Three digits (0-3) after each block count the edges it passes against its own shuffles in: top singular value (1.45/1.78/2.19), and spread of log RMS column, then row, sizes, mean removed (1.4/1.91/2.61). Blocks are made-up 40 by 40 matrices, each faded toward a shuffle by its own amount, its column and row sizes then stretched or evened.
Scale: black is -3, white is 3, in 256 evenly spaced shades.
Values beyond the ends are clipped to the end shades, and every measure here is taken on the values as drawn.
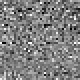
0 0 2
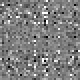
0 2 2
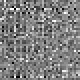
2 0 2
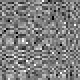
3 0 0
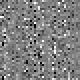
0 3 0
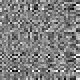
3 1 2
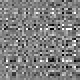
3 2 3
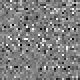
0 1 2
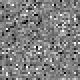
0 2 2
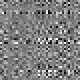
3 3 3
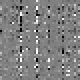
2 3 2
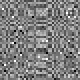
3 0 0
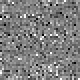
1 1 1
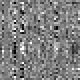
2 3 1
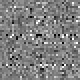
1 1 2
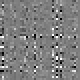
2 3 2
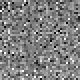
1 1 0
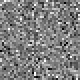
0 0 0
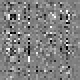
2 3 2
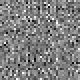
2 1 0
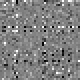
0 2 2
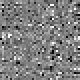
1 2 0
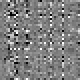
2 3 2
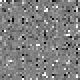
0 2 2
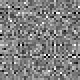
2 0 2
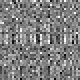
3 2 1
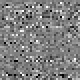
0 1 3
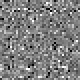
1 0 1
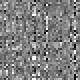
2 3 0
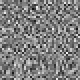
2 0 1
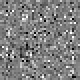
0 2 1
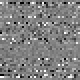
1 0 3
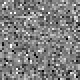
1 0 0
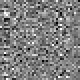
2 2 0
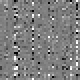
1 3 1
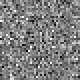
1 0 1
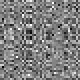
3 2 0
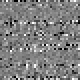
0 1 3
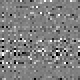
2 1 3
